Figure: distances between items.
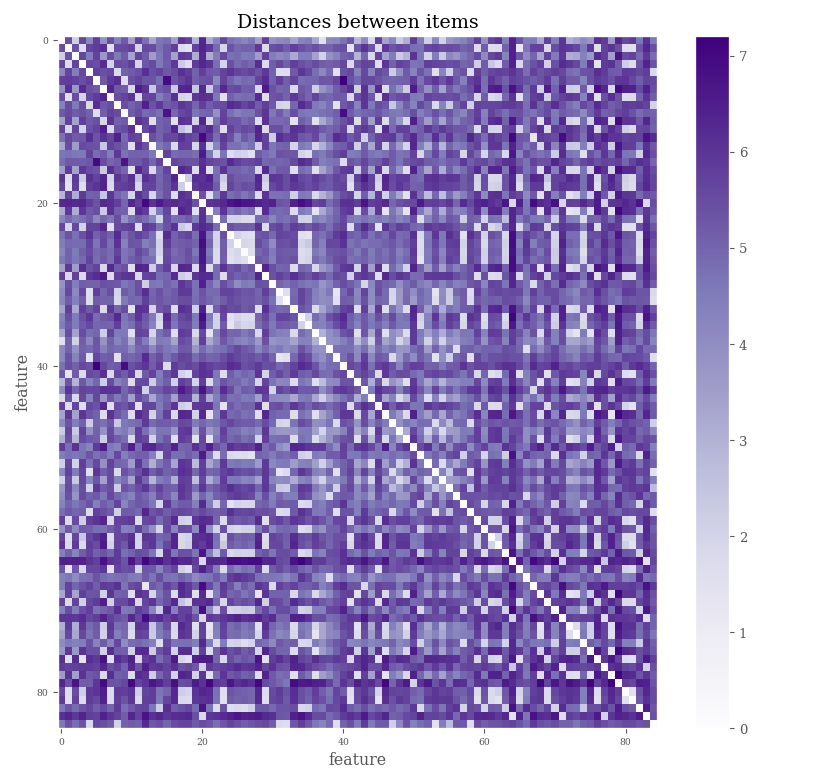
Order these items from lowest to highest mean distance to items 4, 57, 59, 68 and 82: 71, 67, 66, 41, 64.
41, 66, 67, 71, 64
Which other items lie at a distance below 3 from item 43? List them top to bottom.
12, 30, 67
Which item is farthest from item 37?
79
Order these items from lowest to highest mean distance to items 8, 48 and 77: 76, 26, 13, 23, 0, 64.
0, 64, 13, 26, 23, 76
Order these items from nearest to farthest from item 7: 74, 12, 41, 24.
41, 74, 24, 12
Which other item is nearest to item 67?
12
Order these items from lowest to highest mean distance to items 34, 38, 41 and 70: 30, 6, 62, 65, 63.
63, 65, 62, 30, 6
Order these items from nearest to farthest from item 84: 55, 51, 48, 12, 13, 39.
39, 55, 48, 51, 13, 12
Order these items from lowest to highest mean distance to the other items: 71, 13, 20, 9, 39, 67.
13, 39, 9, 67, 71, 20
